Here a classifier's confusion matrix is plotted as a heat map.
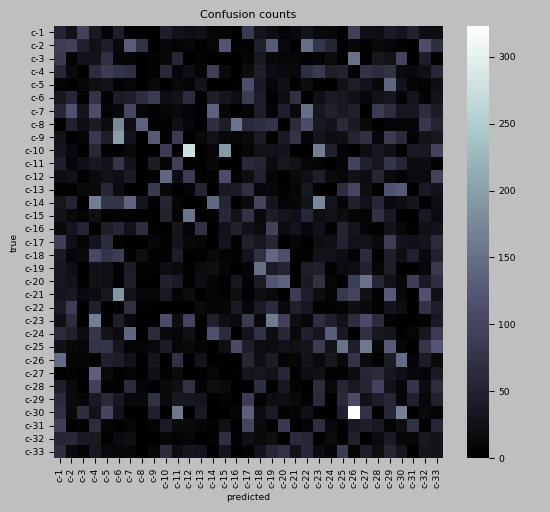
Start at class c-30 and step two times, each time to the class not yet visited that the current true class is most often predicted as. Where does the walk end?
c-1
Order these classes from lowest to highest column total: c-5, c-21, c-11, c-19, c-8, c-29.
c-8, c-21, c-11, c-5, c-19, c-29
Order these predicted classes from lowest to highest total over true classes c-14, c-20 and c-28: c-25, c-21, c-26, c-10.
c-21, c-25, c-10, c-26
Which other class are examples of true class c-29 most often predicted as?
c-26
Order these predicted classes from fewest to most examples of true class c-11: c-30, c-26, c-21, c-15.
c-15, c-21, c-30, c-26
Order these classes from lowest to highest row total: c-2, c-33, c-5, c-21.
c-5, c-33, c-21, c-2
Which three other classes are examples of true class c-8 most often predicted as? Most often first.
c-6, c-16, c-22
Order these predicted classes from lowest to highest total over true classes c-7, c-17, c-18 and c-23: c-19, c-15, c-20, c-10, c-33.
c-15, c-10, c-33, c-20, c-19
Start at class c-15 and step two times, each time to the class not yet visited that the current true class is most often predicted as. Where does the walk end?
c-10
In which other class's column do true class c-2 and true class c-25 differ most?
c-27
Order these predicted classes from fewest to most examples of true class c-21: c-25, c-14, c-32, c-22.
c-14, c-22, c-25, c-32
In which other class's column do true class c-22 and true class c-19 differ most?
c-18
